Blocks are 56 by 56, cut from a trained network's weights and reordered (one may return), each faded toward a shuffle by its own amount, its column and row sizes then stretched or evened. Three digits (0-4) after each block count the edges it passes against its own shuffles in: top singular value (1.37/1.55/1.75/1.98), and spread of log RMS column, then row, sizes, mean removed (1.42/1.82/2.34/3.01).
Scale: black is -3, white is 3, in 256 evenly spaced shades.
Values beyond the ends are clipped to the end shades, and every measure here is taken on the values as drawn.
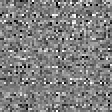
0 1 4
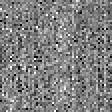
2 1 0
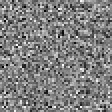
3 0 2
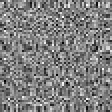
4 1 1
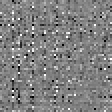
1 3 1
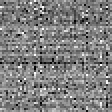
2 2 0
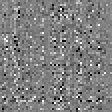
0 3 2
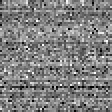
3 0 1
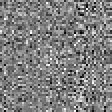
4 4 0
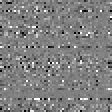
0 2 4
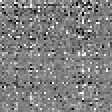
1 2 3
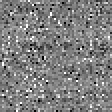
0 1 0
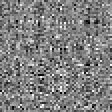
4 2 2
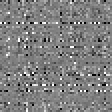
3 2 4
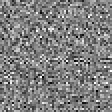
4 0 2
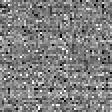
1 1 0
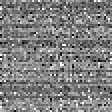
3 1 0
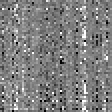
3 4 1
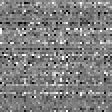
2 1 4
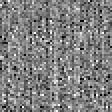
2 0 1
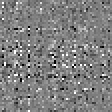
1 3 3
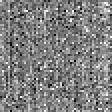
2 0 0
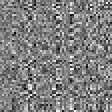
4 3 2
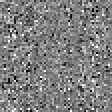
0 3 0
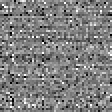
1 1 1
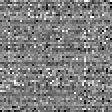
2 1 2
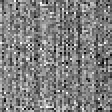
4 0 1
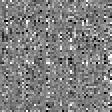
3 4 2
